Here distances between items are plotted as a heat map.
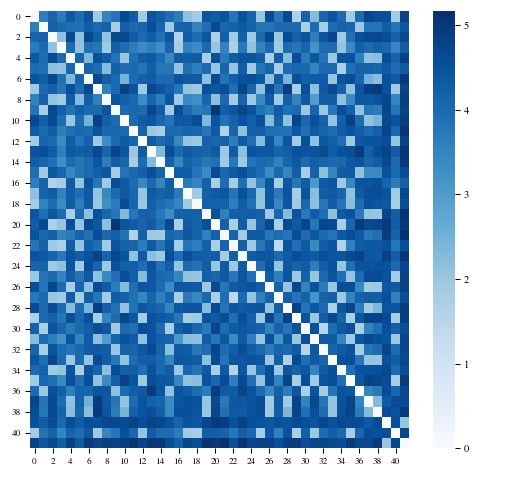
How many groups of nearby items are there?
6
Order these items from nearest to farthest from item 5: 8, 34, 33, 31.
34, 8, 31, 33
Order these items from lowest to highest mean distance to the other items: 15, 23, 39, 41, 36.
15, 36, 23, 39, 41
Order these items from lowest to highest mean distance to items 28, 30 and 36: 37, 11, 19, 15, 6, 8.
15, 37, 19, 6, 11, 8
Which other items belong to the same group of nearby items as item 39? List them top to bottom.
41
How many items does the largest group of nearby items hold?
10
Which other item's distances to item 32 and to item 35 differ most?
30
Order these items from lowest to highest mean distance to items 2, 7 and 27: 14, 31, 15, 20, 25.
20, 31, 25, 14, 15
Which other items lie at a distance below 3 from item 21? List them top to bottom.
11, 13, 14, 23
